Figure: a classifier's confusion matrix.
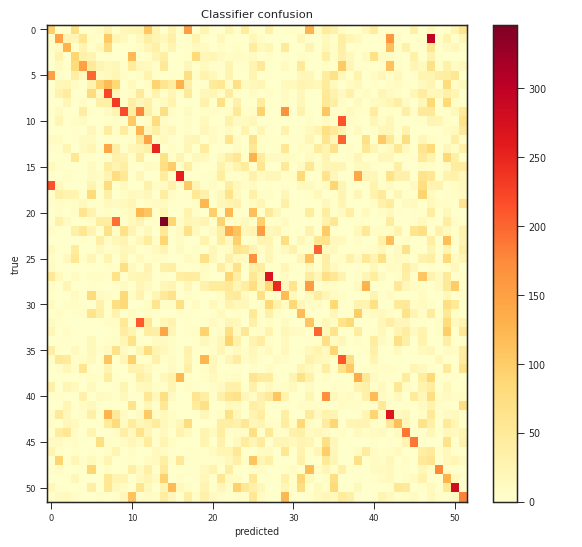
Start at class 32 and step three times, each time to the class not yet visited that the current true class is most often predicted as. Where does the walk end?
22
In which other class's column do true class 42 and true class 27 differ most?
7
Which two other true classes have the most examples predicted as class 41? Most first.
12, 25
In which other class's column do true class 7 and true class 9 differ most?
29
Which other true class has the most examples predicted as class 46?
27
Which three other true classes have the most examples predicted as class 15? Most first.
50, 21, 29
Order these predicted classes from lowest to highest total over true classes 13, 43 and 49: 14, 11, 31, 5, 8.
5, 11, 14, 8, 31
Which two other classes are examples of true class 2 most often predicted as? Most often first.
42, 7
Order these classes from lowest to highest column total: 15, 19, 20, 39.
20, 39, 15, 19
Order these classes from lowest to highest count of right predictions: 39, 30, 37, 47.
39, 47, 30, 37
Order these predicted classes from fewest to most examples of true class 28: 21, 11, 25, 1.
1, 11, 21, 25
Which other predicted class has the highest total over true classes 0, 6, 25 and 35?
32
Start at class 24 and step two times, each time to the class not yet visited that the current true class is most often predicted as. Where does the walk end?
14
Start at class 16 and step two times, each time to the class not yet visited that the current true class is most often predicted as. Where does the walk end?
47
